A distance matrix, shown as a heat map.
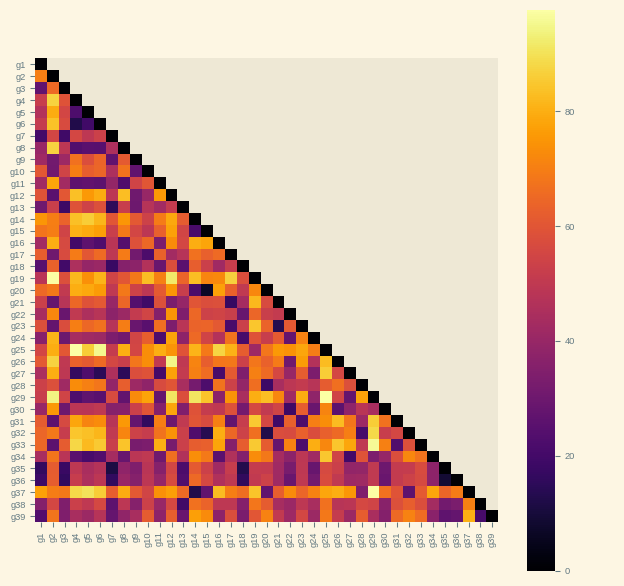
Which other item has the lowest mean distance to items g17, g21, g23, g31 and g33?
g10
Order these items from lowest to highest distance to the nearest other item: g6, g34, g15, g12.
g15, g6, g34, g12
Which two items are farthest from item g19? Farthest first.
g2, g12
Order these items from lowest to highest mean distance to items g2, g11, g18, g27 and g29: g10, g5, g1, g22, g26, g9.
g5, g22, g1, g9, g10, g26
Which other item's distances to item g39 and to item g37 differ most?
g14
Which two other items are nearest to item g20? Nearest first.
g15, g32
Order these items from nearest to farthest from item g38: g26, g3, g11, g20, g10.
g3, g11, g26, g10, g20
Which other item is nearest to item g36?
g35
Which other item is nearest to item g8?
g27
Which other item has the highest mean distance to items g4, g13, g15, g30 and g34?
g25
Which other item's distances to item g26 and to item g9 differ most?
g12
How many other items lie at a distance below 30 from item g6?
8
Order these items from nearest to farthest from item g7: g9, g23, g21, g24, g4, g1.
g1, g9, g24, g21, g23, g4
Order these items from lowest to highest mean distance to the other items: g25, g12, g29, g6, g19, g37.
g6, g29, g12, g37, g19, g25
